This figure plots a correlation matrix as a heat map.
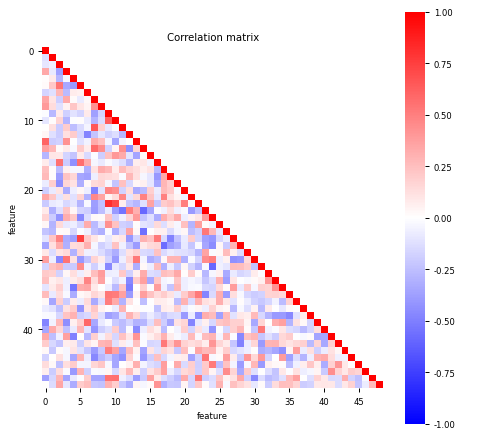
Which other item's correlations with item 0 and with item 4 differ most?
41
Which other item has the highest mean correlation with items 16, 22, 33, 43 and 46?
9
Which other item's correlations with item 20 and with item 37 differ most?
7
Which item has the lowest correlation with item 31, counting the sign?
24
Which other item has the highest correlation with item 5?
27
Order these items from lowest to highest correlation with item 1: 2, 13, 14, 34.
13, 2, 34, 14
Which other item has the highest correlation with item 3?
30
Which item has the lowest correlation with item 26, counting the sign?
14
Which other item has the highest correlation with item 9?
22
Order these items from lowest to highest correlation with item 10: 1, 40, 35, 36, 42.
42, 1, 40, 36, 35
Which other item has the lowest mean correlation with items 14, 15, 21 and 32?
23
